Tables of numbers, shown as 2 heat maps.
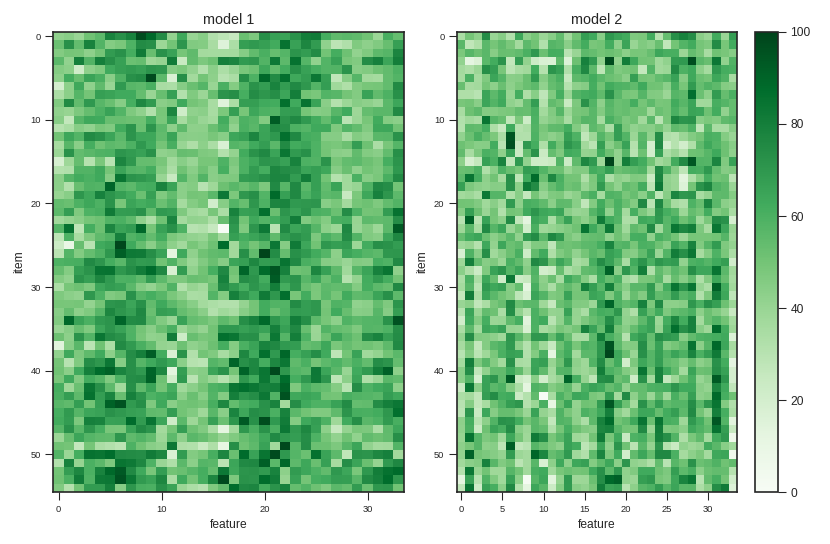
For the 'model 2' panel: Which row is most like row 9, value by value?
6
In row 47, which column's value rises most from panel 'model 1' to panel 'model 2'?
31
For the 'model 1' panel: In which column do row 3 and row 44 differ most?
11
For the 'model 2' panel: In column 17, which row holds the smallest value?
4
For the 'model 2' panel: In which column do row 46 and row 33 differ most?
31
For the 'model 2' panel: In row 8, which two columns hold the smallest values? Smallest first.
13, 10
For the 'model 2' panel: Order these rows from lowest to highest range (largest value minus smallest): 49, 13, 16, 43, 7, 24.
24, 16, 7, 49, 13, 43
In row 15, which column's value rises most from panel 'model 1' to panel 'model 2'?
5
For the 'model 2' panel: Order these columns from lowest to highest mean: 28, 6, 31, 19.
19, 6, 28, 31
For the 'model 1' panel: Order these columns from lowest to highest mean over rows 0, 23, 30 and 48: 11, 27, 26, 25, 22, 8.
27, 26, 11, 25, 22, 8
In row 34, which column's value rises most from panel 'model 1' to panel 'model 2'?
26
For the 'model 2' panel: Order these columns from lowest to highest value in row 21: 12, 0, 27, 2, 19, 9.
27, 0, 2, 19, 12, 9
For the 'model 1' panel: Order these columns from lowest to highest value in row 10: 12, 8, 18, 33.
12, 33, 8, 18
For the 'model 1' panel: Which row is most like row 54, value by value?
39
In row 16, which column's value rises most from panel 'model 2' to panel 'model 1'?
23
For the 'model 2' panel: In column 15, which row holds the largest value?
23
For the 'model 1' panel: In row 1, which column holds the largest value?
22
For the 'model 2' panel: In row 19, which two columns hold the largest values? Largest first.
3, 26
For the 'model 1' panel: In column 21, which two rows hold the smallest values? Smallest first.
23, 49
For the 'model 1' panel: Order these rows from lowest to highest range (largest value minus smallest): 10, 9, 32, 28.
32, 9, 10, 28
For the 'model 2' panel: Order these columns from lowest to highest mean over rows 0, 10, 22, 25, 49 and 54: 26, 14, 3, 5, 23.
5, 14, 23, 26, 3
